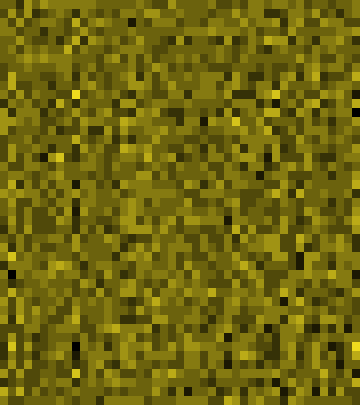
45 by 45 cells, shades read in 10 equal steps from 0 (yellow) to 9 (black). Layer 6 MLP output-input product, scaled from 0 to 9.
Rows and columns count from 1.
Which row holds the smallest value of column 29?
45
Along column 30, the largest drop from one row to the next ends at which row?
14
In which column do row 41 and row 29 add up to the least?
2
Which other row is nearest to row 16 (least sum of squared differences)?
27
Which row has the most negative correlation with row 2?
11
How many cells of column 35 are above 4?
28
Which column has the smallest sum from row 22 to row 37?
30
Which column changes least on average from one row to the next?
25
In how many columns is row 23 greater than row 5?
22
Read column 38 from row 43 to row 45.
5 3 4
